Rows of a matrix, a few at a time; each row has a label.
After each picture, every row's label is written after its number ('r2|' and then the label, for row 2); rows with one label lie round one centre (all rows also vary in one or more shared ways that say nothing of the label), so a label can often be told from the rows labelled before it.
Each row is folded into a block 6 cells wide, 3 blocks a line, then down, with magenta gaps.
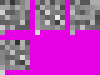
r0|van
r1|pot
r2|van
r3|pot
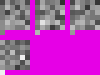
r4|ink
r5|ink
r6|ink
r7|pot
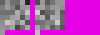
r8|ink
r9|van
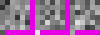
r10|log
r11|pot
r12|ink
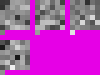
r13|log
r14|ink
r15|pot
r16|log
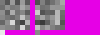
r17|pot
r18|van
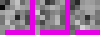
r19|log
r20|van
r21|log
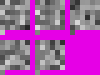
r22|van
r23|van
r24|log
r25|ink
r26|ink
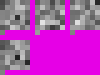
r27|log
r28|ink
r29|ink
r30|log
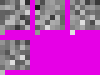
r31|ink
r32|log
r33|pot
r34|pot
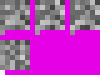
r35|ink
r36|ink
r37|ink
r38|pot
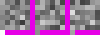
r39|pot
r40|ink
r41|van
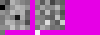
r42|log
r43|pot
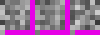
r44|van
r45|van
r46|ink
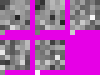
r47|log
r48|log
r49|pot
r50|van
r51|pot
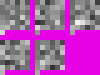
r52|pot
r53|van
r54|ink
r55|van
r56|ink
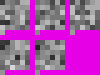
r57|van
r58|ink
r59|van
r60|log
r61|log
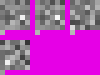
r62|pot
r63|pot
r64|van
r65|ink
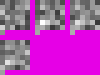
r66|van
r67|ink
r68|ink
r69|ink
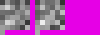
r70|ink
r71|ink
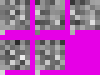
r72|pot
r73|van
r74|van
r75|pot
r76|pot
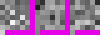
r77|pot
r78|log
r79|ink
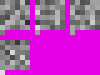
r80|ink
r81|van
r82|van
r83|pot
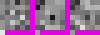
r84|pot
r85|log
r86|log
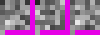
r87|ink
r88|van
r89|ink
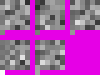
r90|ink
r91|log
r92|ink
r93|pot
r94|ink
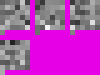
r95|ink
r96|log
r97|van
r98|van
